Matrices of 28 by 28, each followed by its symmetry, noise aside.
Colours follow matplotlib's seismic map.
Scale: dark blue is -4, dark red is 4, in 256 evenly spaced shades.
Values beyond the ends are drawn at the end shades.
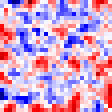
no symmetry.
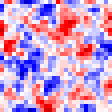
antisymmetric.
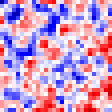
symmetric.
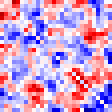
symmetric.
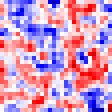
no symmetry.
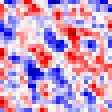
antisymmetric.
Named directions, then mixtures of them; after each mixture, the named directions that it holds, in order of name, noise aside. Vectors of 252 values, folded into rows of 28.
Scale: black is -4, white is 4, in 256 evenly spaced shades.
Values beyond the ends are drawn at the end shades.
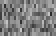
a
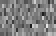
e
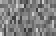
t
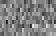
a, e.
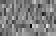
e.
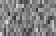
t.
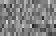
a, e.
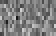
a, e, t.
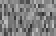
a, e, t.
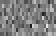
e.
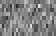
e, t.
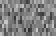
a, e, t.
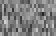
a, e, t.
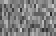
a.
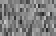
a, e, t.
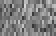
a, e, t.
